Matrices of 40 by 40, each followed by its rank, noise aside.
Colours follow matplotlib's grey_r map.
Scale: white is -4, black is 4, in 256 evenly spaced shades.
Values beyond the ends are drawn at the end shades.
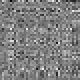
four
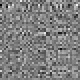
four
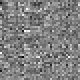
five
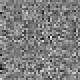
six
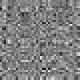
five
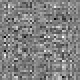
four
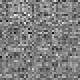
five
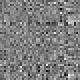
four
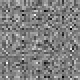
five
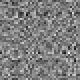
seven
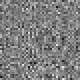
seven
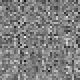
six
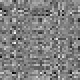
five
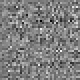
five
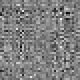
four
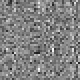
five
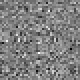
five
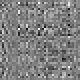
four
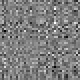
four
